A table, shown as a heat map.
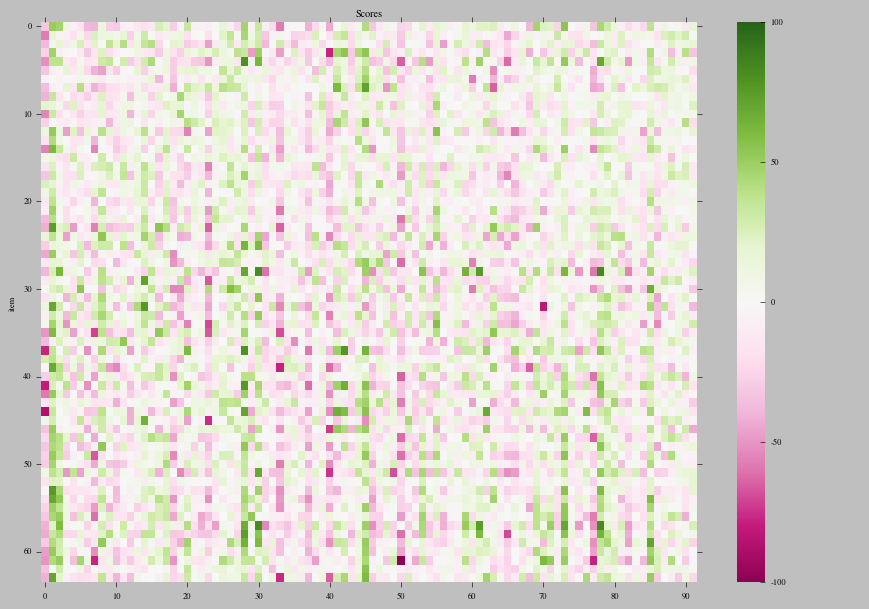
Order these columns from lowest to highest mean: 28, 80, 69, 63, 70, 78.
70, 63, 80, 69, 78, 28
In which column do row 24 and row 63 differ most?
62
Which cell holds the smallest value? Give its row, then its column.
61, 50
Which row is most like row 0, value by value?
55
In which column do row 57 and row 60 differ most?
31
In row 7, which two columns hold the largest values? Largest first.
45, 41
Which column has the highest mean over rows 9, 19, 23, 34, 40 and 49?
1
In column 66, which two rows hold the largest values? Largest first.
37, 41
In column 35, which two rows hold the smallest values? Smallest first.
36, 2
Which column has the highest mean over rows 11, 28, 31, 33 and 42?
30
